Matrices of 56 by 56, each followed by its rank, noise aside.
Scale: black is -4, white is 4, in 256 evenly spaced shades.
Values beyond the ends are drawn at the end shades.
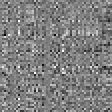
six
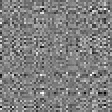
four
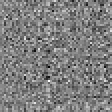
seven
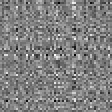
four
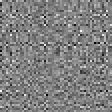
six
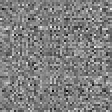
seven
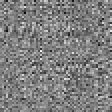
seven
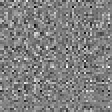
five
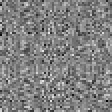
seven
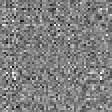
seven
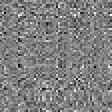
six
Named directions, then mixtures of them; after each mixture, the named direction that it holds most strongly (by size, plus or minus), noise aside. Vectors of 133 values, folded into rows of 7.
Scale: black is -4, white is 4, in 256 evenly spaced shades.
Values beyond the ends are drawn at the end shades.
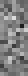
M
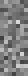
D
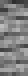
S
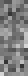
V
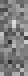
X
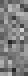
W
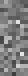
D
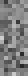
D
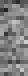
S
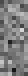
W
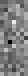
X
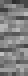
S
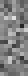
M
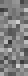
D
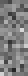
V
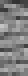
S
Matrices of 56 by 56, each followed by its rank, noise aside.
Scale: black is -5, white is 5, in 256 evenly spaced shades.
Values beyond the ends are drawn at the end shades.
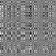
two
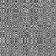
four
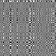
two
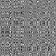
four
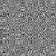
four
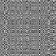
three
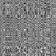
four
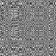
three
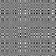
one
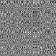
three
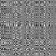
three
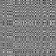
two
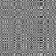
two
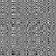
three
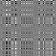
one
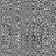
four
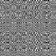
three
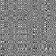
four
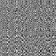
four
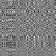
three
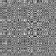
four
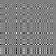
one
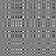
one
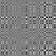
one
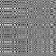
two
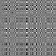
one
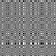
one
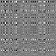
two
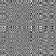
two
